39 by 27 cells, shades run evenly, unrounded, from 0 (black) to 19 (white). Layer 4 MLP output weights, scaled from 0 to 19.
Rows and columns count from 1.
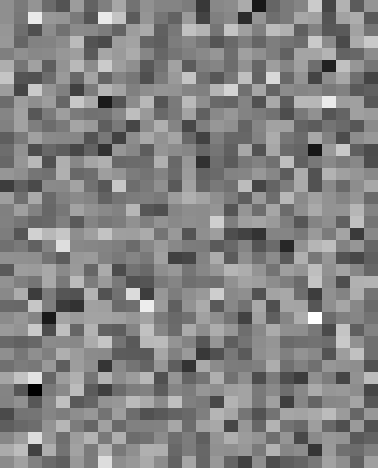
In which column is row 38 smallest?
23
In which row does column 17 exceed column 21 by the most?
34
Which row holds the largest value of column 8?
2
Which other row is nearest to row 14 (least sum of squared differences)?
30
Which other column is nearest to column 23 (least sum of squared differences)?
6
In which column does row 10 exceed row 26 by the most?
5
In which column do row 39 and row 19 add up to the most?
16
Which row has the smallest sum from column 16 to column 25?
32
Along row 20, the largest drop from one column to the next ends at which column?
26
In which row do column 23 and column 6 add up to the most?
27
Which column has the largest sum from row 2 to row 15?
20
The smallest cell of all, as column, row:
3, 33
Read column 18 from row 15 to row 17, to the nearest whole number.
10 14 7
